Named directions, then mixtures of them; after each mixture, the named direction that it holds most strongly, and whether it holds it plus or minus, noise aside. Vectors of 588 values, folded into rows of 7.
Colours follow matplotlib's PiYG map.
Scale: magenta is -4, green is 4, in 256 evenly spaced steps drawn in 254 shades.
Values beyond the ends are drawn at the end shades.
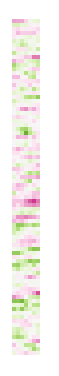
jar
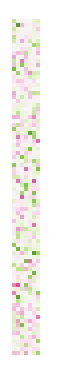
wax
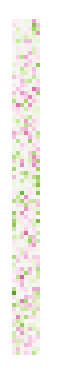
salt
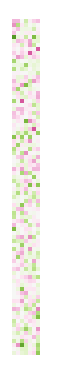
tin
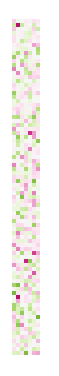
wax, minus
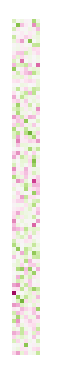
wax, plus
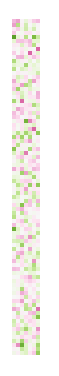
tin, plus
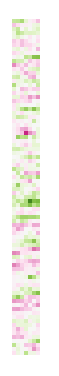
jar, minus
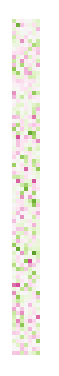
wax, plus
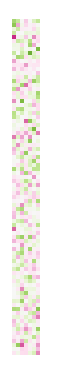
tin, minus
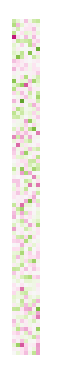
tin, minus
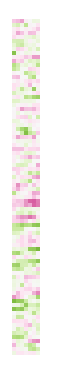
jar, plus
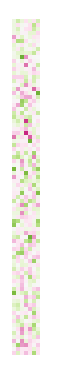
salt, plus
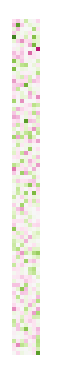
tin, plus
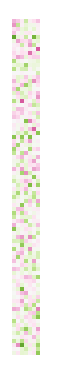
tin, plus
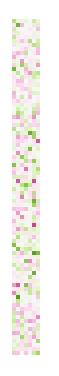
wax, plus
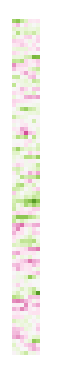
jar, minus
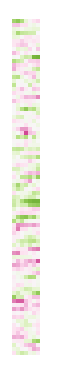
jar, minus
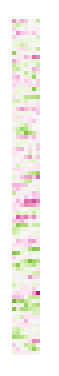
jar, plus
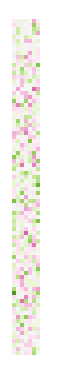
salt, plus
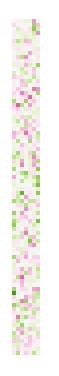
salt, plus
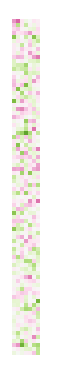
tin, plus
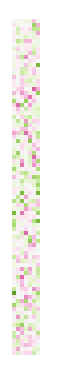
salt, plus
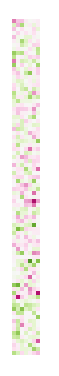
wax, minus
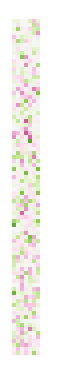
salt, plus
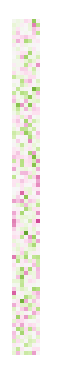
salt, minus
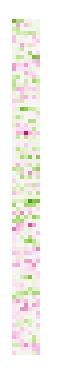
jar, minus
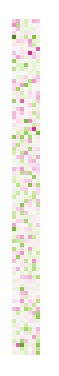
tin, plus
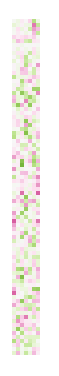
salt, minus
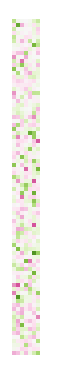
wax, plus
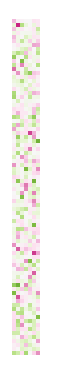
wax, minus
